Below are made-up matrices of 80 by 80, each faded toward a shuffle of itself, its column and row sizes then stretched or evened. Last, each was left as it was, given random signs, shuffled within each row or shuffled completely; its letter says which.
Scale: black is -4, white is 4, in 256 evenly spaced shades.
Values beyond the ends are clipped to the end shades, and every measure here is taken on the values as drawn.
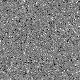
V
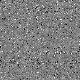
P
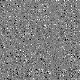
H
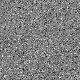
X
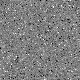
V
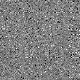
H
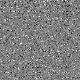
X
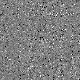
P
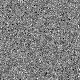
V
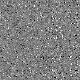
P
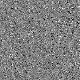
P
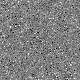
V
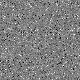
X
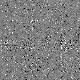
P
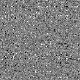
H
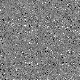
P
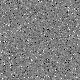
V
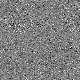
X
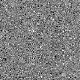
H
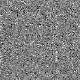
H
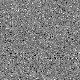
X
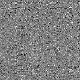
H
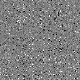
H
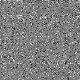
H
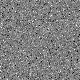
V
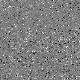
X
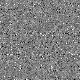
X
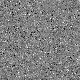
V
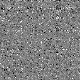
H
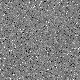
V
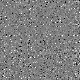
H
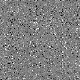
H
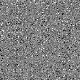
H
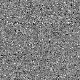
X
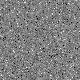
V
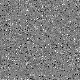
P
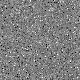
V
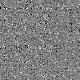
P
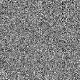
H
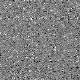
P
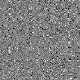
H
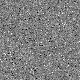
V
